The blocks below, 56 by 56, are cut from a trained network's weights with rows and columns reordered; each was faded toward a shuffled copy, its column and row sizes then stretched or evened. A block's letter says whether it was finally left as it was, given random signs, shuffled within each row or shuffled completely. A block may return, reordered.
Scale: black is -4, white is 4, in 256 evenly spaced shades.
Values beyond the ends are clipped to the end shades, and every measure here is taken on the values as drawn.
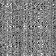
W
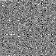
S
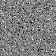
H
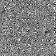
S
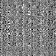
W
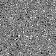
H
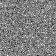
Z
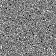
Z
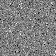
Z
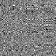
W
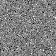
Z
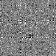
W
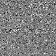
H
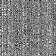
W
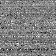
H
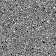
Z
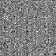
W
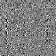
W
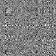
W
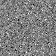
Z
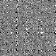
S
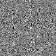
S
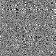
S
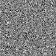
S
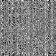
W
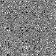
S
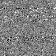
H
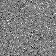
Z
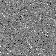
Z
